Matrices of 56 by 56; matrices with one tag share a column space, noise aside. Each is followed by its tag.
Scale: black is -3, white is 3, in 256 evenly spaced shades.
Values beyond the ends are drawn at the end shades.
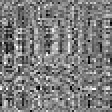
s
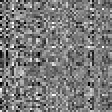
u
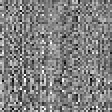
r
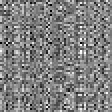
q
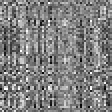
s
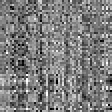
r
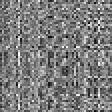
u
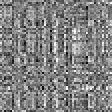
s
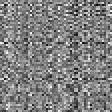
q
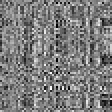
s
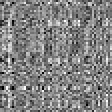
s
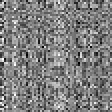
u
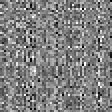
u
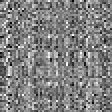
u
